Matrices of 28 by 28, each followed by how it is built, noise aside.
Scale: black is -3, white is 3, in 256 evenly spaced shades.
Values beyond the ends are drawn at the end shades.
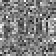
blocks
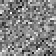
Hankel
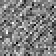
Hankel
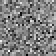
noise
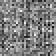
blocks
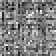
blocks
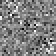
block diagonal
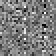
uneven columns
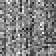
blocks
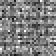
blocks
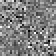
block diagonal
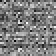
blocks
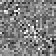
block diagonal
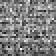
blocks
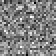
blocks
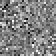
block diagonal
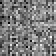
blocks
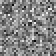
noise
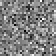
noise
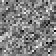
Hankel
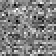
blocks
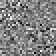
block diagonal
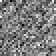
Hankel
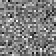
blocks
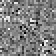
block diagonal
